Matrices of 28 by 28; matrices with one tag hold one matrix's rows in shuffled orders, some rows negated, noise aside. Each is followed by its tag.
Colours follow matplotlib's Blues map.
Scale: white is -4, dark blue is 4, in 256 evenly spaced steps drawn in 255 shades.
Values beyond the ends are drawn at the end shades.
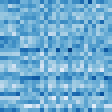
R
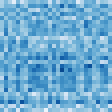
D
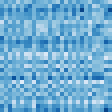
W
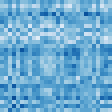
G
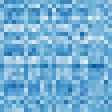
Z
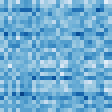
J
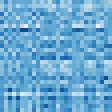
J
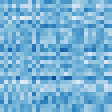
J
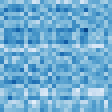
Z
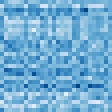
Z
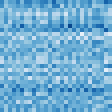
W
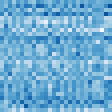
W
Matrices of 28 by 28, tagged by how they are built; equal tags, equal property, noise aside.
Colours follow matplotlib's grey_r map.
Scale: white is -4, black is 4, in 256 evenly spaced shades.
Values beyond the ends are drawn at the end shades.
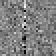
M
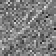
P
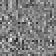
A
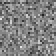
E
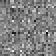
A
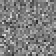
E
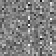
M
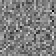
A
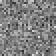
E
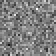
E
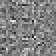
A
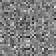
A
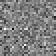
A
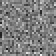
M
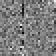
M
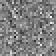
M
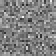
A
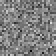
E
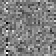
M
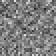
P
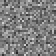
E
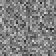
E
